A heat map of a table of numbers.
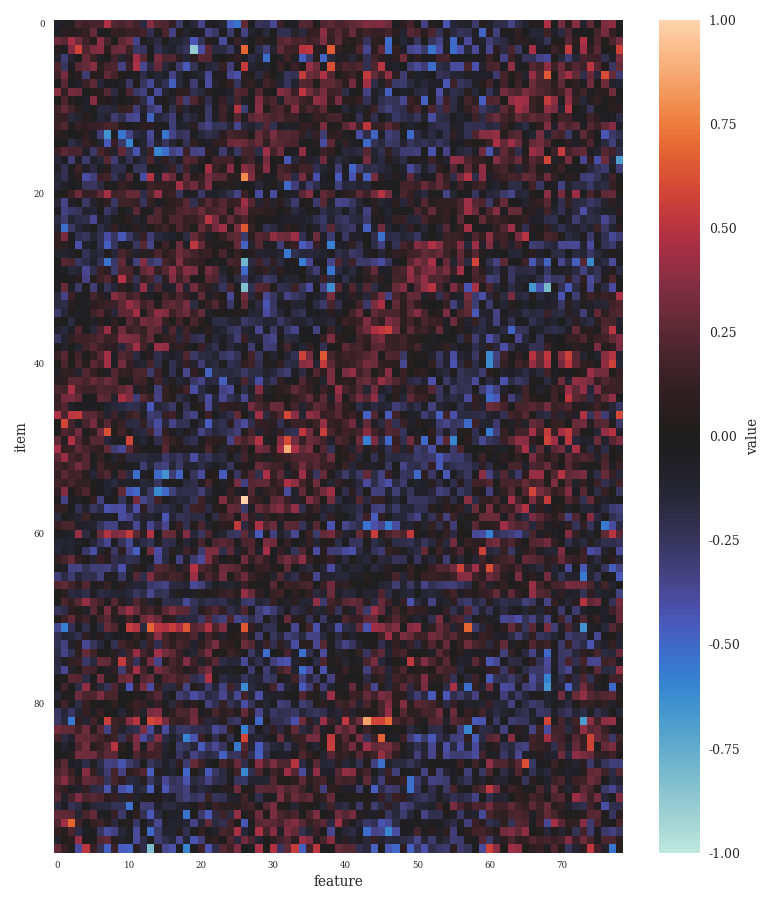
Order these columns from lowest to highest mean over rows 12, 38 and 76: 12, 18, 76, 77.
18, 76, 77, 12
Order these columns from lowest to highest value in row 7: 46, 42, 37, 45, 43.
45, 42, 46, 37, 43
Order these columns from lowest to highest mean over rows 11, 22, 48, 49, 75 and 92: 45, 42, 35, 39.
45, 42, 39, 35
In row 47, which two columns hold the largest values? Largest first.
1, 37
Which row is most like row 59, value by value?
95
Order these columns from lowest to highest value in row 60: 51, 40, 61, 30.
30, 61, 40, 51
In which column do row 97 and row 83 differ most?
60
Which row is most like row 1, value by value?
41
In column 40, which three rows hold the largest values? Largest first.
82, 88, 41
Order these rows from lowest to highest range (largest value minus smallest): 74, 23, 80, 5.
80, 23, 74, 5
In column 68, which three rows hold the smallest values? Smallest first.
31, 78, 77
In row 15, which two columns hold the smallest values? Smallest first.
14, 15
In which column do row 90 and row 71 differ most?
13
